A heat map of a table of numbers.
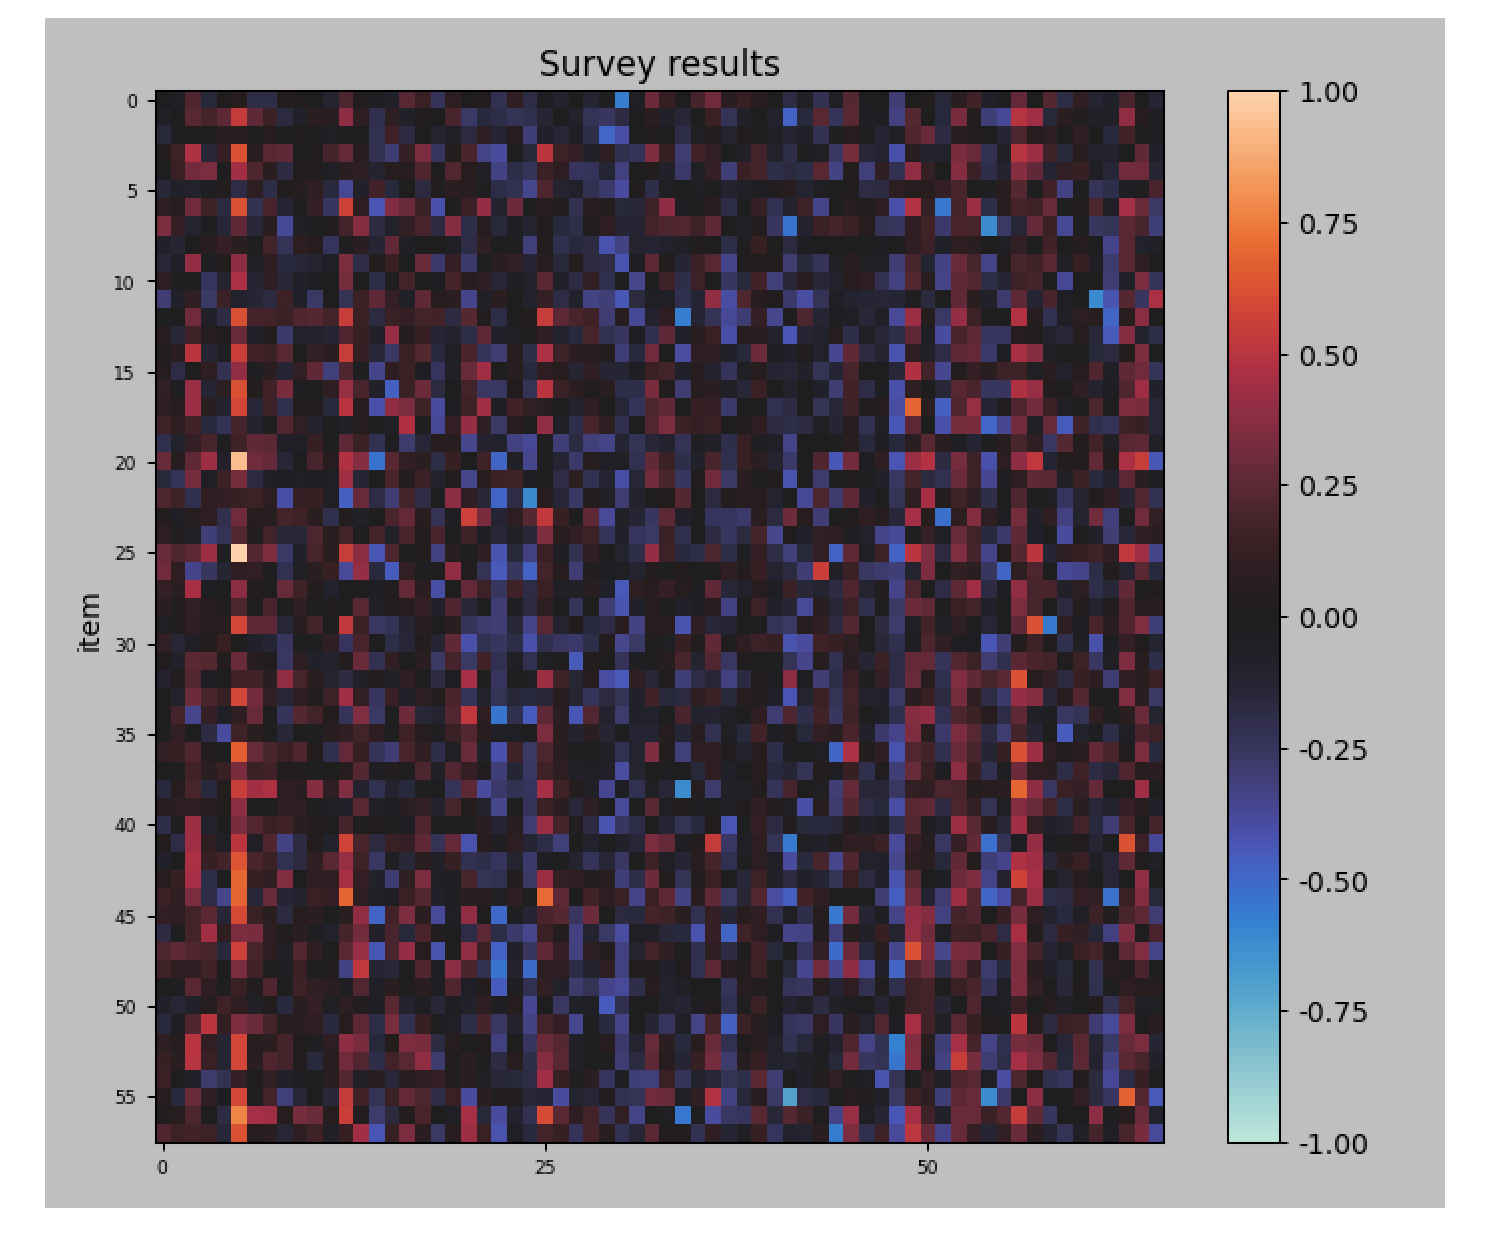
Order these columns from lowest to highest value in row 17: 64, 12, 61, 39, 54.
54, 39, 61, 64, 12
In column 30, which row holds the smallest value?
0
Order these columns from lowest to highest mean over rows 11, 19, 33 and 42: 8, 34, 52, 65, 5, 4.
34, 8, 65, 4, 52, 5
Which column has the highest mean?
5
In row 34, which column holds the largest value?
20
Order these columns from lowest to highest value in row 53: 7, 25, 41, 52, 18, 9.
18, 41, 9, 7, 25, 52
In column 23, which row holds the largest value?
6
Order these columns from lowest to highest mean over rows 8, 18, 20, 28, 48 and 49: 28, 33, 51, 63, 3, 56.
51, 28, 33, 3, 63, 56
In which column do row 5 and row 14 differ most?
12
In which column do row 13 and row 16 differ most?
15
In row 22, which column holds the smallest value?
24
